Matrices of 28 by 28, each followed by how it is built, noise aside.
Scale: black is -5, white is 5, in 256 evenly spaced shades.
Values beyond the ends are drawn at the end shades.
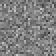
noise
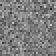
noise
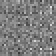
low rank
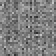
blocks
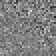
upper triangular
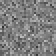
noise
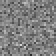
noise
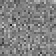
low rank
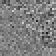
upper triangular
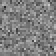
noise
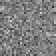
noise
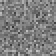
repeating columns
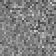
upper triangular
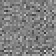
low rank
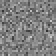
repeating columns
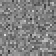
noise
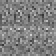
repeating columns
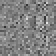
low rank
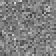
noise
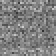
blocks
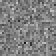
noise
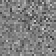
upper triangular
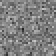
repeating columns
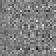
low rank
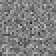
repeating columns
